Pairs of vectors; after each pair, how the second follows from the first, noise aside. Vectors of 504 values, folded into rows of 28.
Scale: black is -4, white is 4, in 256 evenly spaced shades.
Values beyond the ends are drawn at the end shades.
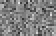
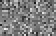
reversed, negated.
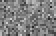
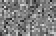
negated.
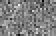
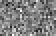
reversed, negated.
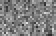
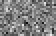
negated.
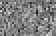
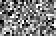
wrapped around, negated, scaled up.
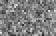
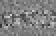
reversed, negated, partly zeroed.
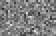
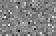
reversed, negated, partly zeroed.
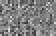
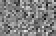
reversed, negated.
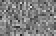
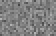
reversed, shrunk.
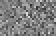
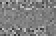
reversed, negated, partly zeroed.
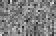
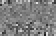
reversed, negated, partly zeroed.
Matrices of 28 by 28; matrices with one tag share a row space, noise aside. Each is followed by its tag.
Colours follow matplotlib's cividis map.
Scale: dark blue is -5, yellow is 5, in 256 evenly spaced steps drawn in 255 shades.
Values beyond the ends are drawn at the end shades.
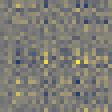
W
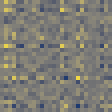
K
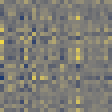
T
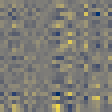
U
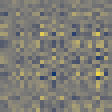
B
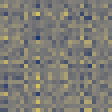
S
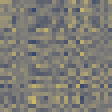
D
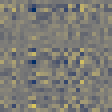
D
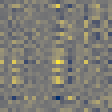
U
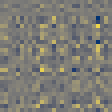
B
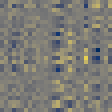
U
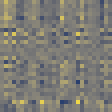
K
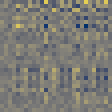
W
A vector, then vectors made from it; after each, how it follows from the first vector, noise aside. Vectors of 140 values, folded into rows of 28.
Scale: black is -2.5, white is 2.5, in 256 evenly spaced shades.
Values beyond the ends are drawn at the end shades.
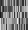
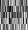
wrapped around.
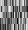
negated.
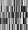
wrapped around.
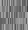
reversed, negated, shrunk.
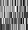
wrapped around.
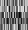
wrapped around.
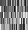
wrapped around, negated.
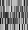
wrapped around.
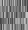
reversed, negated, shrunk.
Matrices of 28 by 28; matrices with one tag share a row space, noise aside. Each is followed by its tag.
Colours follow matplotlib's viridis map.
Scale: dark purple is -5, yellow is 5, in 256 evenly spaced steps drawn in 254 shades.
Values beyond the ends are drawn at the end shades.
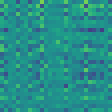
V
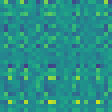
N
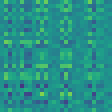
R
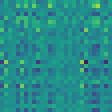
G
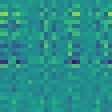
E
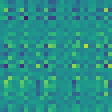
N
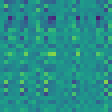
N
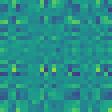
E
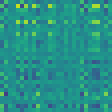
G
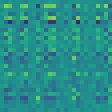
N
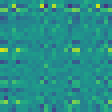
E
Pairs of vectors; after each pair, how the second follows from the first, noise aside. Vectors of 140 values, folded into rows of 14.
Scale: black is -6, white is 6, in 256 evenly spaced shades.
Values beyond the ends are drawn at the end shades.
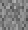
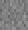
reversed, shrunk.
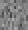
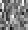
wrapped around, negated, scaled up.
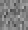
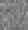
wrapped around, negated, shrunk.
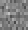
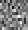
reversed, scaled up.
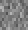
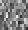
reversed, scaled up.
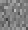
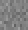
wrapped around, negated, shrunk.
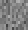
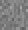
wrapped around, negated, shrunk.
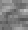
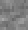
reversed, shrunk.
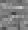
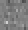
reversed, partly zeroed.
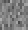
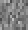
negated.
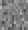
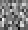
wrapped around, negated, scaled up.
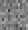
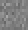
wrapped around, negated, shrunk.
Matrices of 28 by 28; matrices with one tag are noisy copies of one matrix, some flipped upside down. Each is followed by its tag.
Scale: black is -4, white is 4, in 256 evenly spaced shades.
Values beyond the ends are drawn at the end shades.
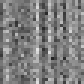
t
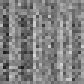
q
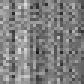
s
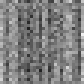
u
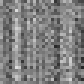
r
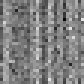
t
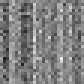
q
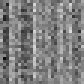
q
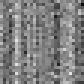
r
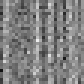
t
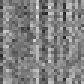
t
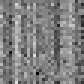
r
